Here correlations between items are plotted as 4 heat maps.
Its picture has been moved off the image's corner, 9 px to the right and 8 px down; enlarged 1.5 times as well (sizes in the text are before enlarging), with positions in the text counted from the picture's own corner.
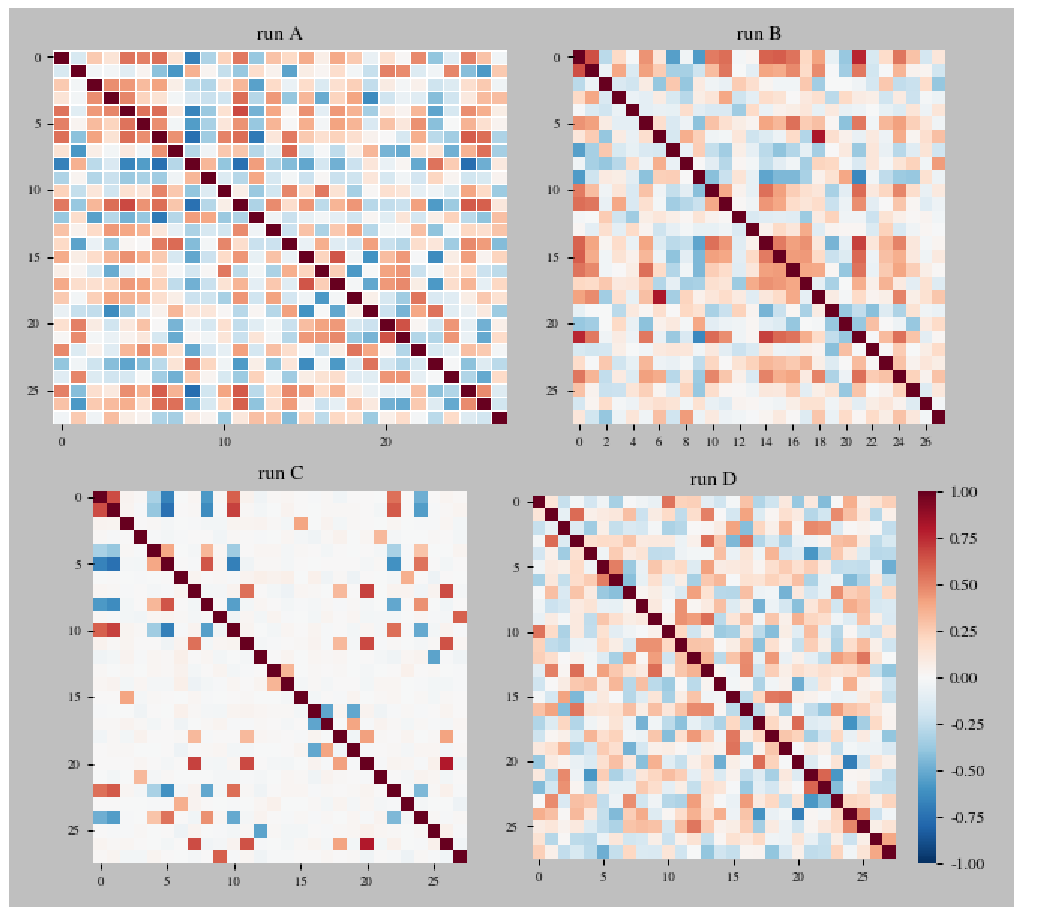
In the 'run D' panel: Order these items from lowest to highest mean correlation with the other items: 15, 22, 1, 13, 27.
27, 22, 15, 1, 13
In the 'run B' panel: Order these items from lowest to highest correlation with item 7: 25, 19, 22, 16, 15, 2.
15, 16, 25, 19, 22, 2
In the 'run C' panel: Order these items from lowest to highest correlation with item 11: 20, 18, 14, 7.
14, 18, 7, 20
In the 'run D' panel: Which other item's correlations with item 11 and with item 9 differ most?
20
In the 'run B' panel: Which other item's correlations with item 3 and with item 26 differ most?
11
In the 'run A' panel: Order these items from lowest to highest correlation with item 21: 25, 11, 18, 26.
26, 18, 11, 25
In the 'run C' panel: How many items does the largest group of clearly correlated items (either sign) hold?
8
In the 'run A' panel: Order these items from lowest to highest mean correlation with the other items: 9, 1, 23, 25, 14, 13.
23, 9, 1, 14, 13, 25
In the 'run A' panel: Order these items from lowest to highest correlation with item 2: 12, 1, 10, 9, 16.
12, 9, 16, 1, 10
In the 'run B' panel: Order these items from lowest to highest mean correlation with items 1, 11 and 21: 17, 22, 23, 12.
22, 12, 23, 17
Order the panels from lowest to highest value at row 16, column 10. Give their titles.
run C, run D, run B, run A
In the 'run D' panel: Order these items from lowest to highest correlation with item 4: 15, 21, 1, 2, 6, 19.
21, 2, 19, 15, 1, 6
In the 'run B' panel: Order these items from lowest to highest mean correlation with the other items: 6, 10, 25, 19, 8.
19, 8, 25, 6, 10
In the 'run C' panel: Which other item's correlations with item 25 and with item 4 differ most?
12
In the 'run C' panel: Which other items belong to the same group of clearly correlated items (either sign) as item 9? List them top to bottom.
27
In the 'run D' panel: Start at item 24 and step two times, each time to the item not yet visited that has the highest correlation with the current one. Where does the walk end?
12
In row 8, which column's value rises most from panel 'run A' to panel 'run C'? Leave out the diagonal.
5
